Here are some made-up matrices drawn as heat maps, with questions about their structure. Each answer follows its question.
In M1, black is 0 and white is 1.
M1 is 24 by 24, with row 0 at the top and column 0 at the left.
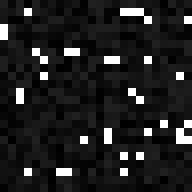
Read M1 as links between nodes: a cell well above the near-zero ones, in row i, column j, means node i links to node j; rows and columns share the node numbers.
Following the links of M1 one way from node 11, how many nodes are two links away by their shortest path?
4
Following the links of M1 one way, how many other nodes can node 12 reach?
7
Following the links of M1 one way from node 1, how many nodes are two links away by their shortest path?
7
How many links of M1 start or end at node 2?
4
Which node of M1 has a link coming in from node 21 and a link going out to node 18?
node 7
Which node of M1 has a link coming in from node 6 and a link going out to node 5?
node 9
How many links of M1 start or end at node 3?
3
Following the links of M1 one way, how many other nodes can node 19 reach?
7
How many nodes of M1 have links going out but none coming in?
6
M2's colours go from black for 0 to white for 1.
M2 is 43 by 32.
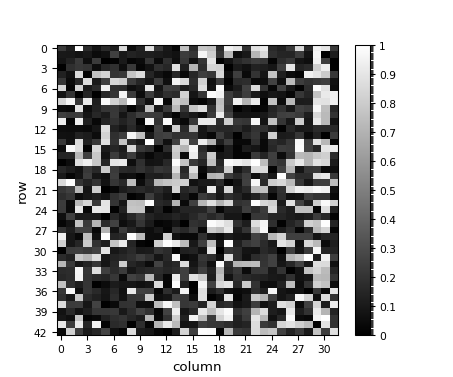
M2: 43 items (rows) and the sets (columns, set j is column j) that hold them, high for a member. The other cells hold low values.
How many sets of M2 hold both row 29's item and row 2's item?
2
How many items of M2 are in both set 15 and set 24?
0
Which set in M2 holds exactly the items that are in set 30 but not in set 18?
27
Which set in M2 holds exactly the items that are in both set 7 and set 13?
6
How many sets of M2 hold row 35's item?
10
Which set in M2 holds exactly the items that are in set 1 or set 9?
8
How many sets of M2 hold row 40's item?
12
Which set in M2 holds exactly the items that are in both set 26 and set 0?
11
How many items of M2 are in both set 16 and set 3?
2
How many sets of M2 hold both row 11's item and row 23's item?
9
